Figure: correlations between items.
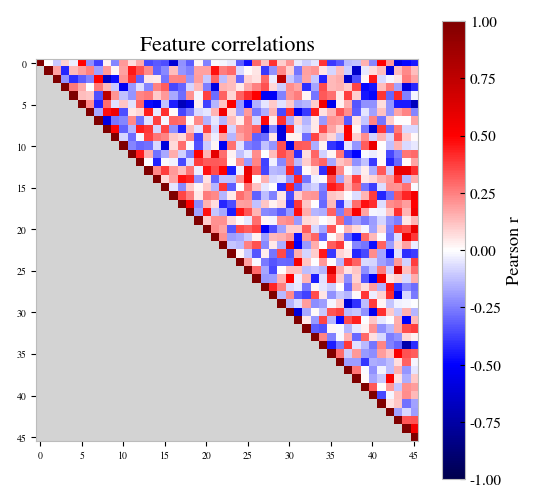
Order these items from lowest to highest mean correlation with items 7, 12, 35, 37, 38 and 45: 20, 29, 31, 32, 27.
29, 27, 32, 31, 20
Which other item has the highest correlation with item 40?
10
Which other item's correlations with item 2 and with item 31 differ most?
37
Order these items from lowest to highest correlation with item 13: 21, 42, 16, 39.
42, 39, 16, 21
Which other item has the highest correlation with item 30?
22
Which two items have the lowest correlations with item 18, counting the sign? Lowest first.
5, 23
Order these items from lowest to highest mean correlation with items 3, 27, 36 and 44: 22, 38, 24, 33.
24, 33, 38, 22
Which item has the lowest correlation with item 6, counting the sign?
31
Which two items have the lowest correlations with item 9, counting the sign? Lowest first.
29, 2
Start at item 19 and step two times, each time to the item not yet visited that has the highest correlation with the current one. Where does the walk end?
21
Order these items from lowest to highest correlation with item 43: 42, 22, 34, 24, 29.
34, 42, 29, 22, 24
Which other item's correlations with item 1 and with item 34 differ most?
44
